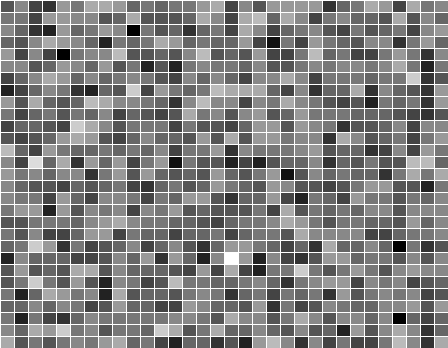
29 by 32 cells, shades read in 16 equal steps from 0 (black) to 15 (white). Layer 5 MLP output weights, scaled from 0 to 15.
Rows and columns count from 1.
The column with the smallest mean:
31
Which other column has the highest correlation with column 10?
4
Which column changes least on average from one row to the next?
28
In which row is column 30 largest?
7
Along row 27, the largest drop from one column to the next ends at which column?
29
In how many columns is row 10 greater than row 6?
11
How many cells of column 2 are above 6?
10
